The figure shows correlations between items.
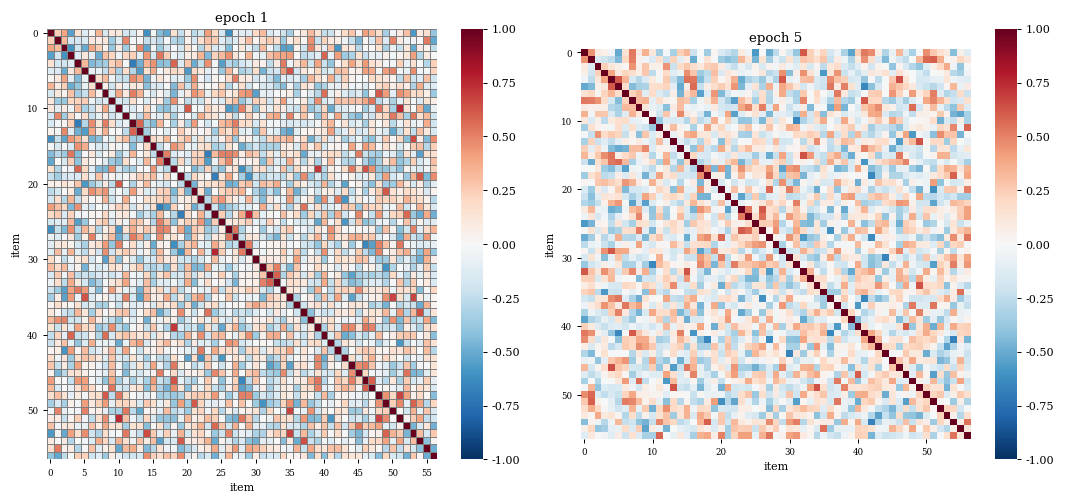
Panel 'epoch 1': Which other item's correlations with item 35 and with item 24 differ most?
53
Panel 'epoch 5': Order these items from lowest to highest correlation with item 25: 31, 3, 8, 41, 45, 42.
41, 42, 45, 3, 8, 31
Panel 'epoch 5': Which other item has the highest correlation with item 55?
35
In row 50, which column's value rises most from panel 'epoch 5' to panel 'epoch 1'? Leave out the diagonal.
5
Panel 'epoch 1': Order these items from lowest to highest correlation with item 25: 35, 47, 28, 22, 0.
47, 0, 35, 28, 22
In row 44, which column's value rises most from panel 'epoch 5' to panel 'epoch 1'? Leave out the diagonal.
30
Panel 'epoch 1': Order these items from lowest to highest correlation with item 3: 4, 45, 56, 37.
37, 4, 56, 45
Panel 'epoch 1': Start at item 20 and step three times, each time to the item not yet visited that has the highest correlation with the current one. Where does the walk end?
48
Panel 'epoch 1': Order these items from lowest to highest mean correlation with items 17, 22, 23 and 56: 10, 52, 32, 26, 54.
52, 10, 32, 54, 26
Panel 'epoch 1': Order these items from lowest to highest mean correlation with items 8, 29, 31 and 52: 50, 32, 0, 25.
50, 32, 0, 25
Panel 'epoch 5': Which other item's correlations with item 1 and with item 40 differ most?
51
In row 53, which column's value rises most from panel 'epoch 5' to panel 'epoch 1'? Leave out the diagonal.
49
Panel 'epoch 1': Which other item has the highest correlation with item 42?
22
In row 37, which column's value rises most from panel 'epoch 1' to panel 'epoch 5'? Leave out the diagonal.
6
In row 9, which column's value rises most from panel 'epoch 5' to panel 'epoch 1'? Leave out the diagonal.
18
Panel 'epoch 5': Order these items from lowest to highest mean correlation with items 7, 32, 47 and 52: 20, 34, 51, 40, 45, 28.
45, 20, 51, 28, 34, 40
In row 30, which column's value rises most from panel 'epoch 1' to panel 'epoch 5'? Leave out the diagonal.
54
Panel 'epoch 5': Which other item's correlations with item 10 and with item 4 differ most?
15
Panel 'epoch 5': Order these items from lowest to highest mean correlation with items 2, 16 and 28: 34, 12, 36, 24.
24, 36, 34, 12
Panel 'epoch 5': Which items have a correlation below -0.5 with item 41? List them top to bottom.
5, 16, 36
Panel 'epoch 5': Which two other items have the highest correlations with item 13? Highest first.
49, 34
